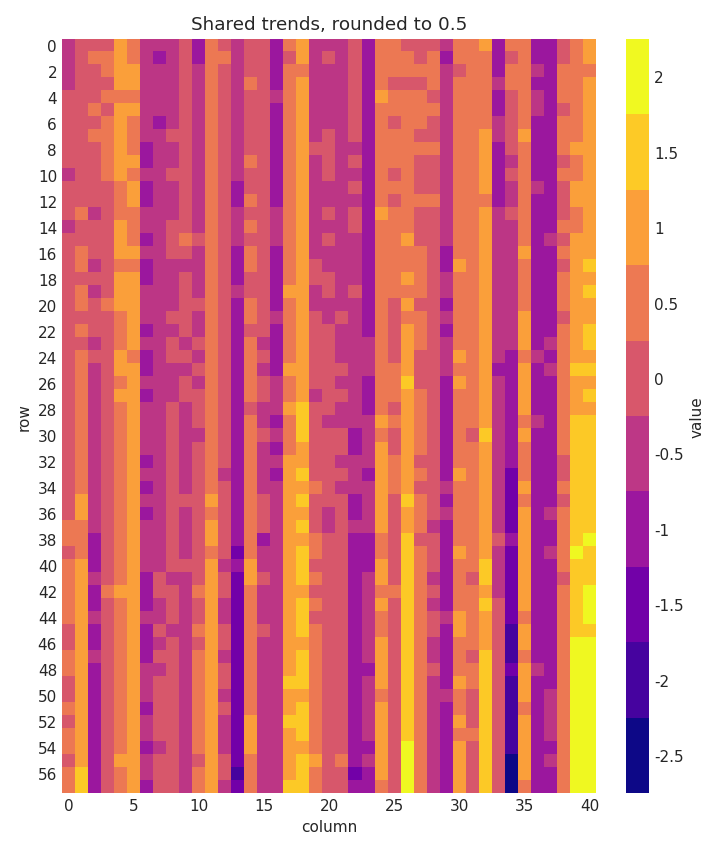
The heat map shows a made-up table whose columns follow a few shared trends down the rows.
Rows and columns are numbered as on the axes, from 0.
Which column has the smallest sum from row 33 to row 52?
34
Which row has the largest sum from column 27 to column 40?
48
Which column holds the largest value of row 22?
40
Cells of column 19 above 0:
18
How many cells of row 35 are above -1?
35
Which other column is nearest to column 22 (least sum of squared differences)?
2
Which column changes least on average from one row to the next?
11
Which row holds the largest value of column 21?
55
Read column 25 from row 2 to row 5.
0.5 0 0.5 0.5
